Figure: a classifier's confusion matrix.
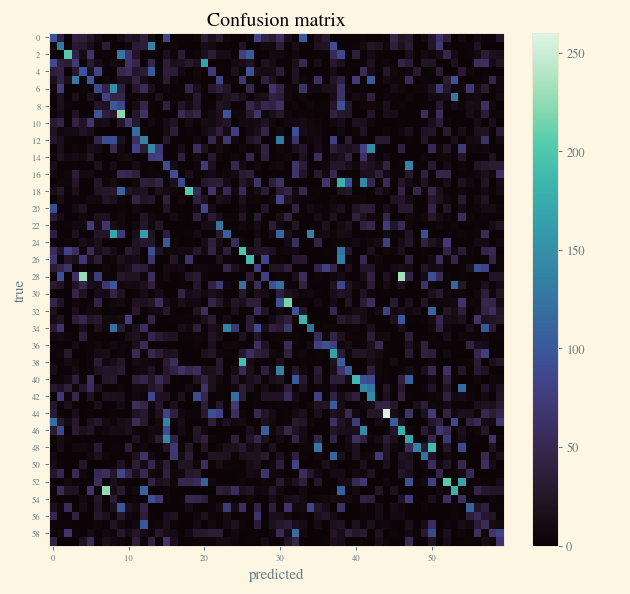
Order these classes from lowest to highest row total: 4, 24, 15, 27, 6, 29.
24, 15, 27, 4, 6, 29
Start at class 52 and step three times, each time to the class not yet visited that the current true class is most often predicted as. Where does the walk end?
42
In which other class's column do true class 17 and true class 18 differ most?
38
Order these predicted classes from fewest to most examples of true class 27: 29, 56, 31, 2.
29, 31, 2, 56
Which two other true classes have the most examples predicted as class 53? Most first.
7, 29
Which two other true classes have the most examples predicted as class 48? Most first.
18, 4
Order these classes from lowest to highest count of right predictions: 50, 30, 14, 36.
30, 50, 14, 36
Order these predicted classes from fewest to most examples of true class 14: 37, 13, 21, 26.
37, 21, 26, 13
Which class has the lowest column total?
48
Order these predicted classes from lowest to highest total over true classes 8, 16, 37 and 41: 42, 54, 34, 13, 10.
34, 10, 13, 54, 42
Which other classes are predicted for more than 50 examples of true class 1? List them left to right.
13, 37, 51
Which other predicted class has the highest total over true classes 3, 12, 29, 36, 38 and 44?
25
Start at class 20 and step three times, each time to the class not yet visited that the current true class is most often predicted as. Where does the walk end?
46
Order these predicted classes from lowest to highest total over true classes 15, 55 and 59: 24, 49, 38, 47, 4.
49, 4, 24, 38, 47
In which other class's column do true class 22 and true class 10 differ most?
44
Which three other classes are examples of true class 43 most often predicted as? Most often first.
37, 24, 11
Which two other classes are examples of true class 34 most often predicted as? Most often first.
23, 8
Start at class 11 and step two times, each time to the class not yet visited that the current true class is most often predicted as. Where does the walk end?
50
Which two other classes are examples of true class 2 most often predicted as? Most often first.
9, 26
